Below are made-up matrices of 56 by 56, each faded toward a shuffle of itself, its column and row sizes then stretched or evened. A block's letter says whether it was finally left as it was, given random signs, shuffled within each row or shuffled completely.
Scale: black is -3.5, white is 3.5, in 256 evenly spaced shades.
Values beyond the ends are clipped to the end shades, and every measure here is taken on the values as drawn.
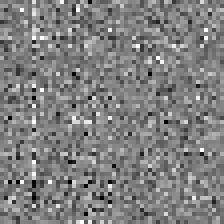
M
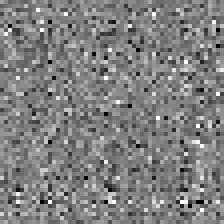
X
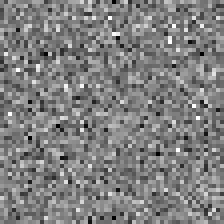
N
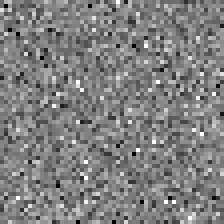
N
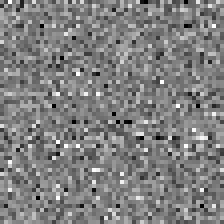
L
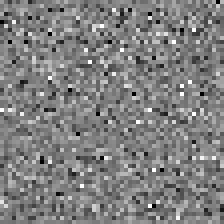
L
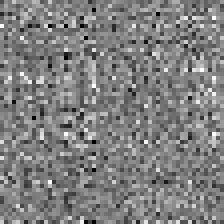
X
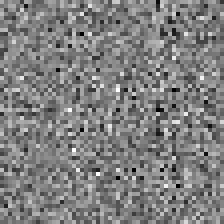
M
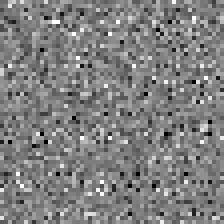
L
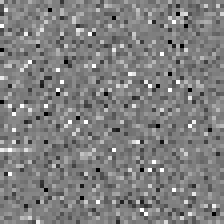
N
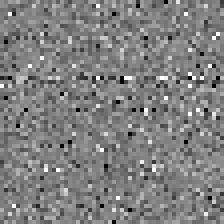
L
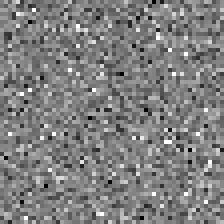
N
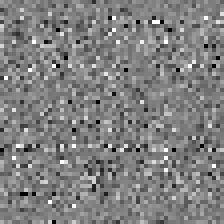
L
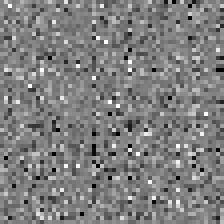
M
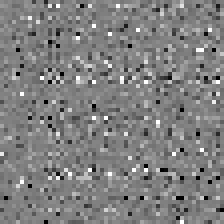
X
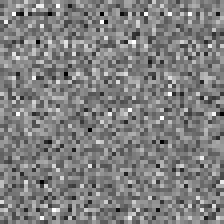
L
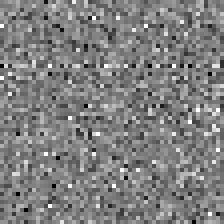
L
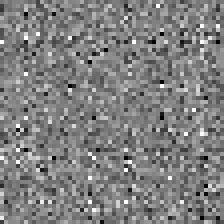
M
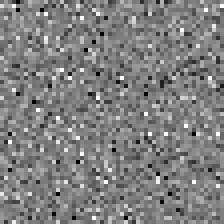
N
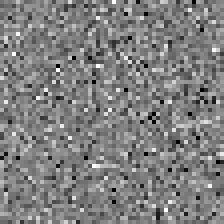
N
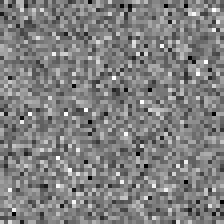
N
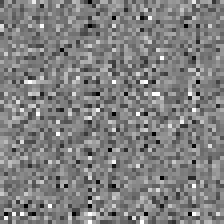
X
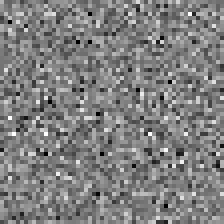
L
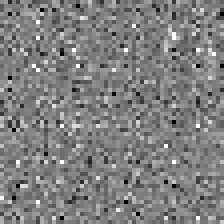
X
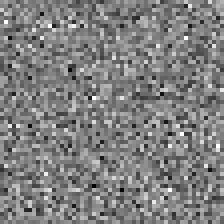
L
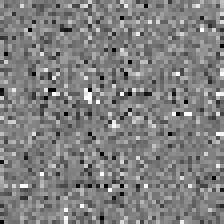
M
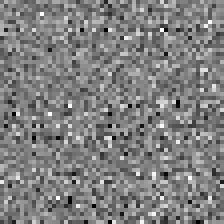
M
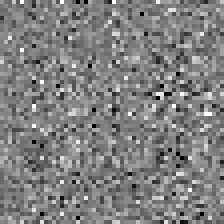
X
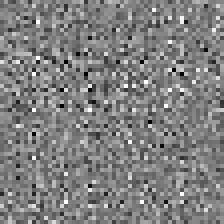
X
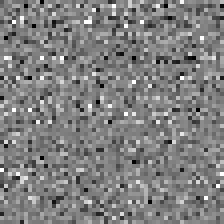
L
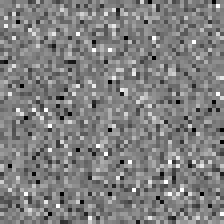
N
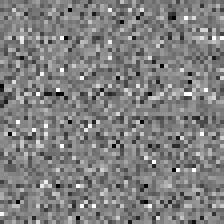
L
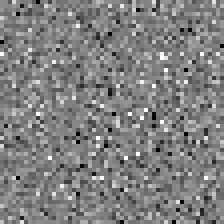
N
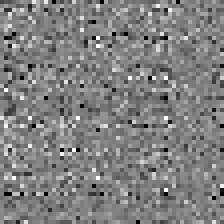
X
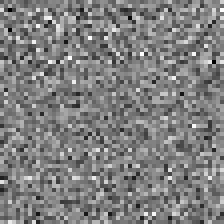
L
